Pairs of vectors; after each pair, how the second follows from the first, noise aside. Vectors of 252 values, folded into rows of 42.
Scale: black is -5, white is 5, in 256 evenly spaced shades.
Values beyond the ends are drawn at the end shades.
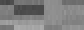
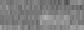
reversed, negated, shrunk.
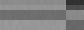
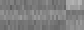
negated, shrunk.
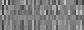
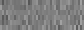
reversed, negated, shrunk.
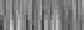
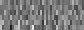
sign-scrambled.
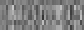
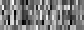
reversed, negated, scaled up.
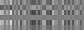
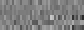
reversed, negated, partly zeroed.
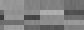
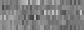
reversed, negated, partly zeroed.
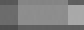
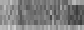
negated.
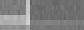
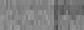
reversed, negated, shrunk.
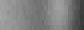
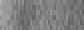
reversed, negated, shrunk.
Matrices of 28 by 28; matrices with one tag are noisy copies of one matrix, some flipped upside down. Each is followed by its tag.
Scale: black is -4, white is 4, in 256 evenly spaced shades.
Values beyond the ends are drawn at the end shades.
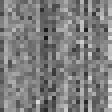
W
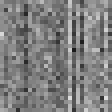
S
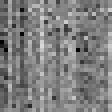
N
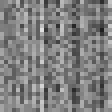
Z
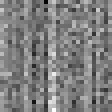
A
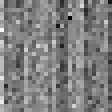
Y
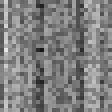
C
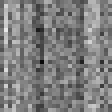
C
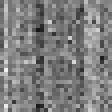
C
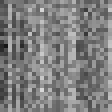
N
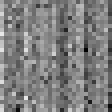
Y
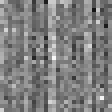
A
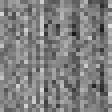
Z
